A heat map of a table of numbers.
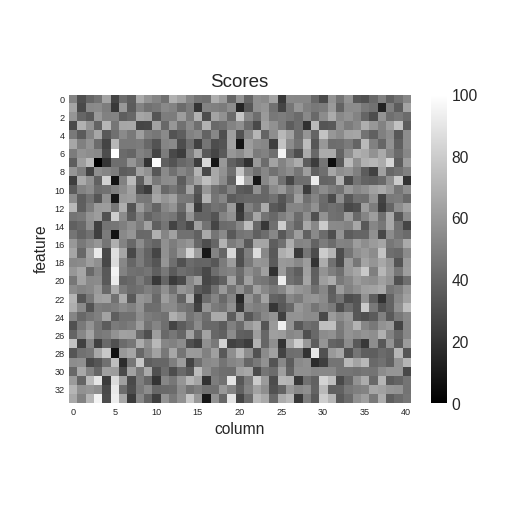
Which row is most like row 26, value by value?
10
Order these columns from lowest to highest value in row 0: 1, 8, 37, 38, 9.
1, 38, 37, 9, 8
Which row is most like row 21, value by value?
16
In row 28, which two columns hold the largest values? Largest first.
29, 4
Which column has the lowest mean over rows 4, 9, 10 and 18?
13
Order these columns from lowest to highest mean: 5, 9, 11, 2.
9, 11, 2, 5
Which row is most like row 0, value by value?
24
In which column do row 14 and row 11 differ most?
25
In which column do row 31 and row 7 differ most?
3
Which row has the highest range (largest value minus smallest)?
7
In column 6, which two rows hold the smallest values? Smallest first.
29, 30
